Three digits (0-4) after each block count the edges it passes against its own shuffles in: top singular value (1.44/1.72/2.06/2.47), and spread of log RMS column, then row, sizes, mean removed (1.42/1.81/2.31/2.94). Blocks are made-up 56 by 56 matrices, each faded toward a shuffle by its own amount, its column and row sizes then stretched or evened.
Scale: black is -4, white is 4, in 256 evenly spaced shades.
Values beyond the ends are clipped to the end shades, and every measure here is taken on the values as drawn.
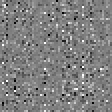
1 3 1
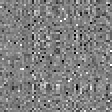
3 1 0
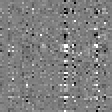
3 3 2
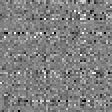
3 1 3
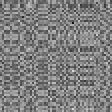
4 2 1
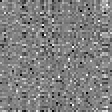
3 1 0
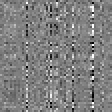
4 4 1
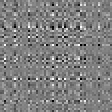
4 4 4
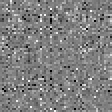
3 1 2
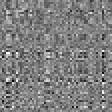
4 3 3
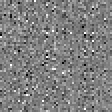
1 3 0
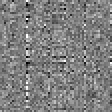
3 3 0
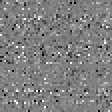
1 1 3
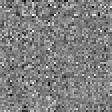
1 2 2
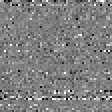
2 0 4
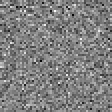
2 0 1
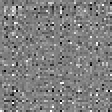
3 2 2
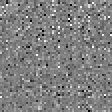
1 2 2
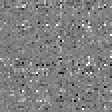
1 2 2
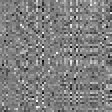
4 3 0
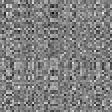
4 4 2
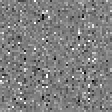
0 3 0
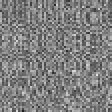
4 1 0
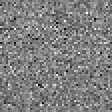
0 1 2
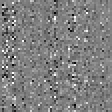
0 4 0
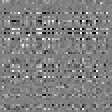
4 2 4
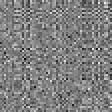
4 2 2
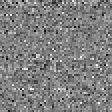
1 0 2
